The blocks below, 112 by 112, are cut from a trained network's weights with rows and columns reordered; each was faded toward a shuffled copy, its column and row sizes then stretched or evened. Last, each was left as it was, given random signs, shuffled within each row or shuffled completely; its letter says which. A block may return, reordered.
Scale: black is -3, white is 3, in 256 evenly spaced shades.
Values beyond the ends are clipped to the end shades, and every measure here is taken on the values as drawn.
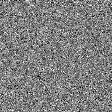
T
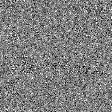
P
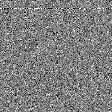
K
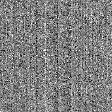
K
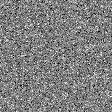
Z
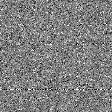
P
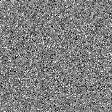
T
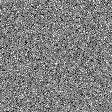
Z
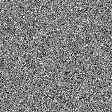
T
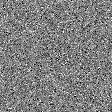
Z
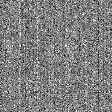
K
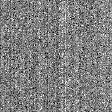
K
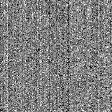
K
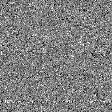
P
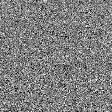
P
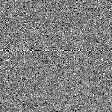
K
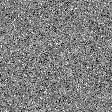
Z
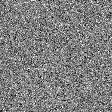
Z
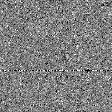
K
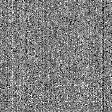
K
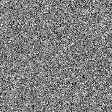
P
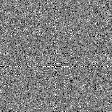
K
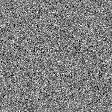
T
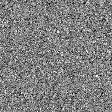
T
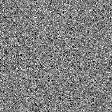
P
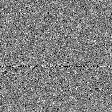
T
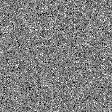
P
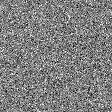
Z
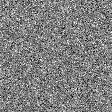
Z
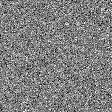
Z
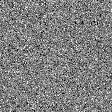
Z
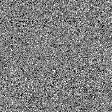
P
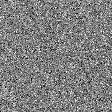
T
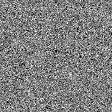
P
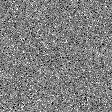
Z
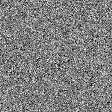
T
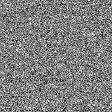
P
